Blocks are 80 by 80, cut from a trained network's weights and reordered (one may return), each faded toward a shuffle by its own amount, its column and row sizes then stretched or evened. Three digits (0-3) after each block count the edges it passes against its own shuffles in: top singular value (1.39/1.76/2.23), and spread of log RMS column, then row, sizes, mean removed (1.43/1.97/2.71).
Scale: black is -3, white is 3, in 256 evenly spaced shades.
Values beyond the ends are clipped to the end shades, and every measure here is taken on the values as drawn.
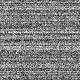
3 0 1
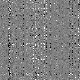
1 3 1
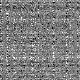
2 3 0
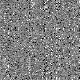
1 2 0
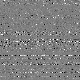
1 0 3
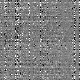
2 3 0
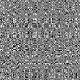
3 2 3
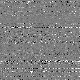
1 0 3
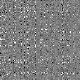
0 3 2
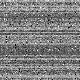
3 0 0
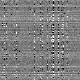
3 3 0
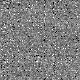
0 2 0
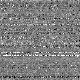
2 0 3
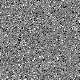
0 2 0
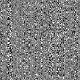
2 3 0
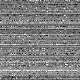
3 0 3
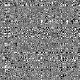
2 2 3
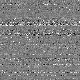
1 0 3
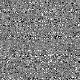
0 1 3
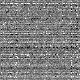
3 2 2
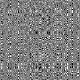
3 3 2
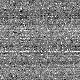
2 1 1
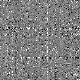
1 2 1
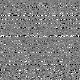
0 1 3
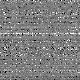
1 1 3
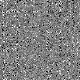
1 2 1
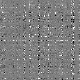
1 3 2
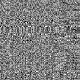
3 0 2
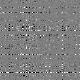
2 2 3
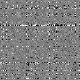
2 2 3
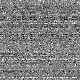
2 0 2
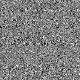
0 0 2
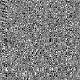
2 2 1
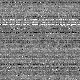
3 0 3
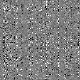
1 3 2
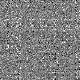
0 2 1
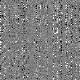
1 3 1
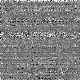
2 1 3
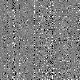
0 3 2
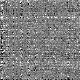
2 3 1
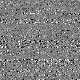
1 0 3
